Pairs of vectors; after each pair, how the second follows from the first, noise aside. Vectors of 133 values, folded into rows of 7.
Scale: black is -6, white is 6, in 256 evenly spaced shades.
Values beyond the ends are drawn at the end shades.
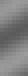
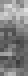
wrapped around, negated, scaled up.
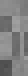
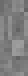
wrapped around, negated, shrunk.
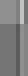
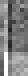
reversed, scaled up.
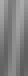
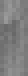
wrapped around, negated, shrunk.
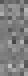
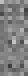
negated.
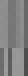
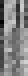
reversed, scaled up.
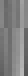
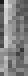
reversed, scaled up.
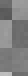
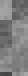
negated.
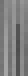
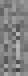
sign-scrambled.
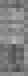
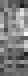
wrapped around, negated, scaled up.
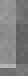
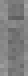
wrapped around, negated, shrunk.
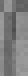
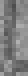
wrapped around.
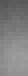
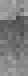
wrapped around.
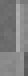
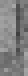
negated.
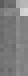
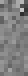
sign-scrambled.
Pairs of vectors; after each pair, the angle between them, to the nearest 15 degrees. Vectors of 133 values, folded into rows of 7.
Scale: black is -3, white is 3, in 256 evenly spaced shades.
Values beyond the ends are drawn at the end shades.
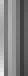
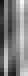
150 degrees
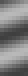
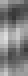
150 degrees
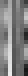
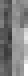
135 degrees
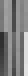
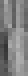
60 degrees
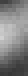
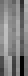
60 degrees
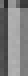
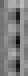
105 degrees
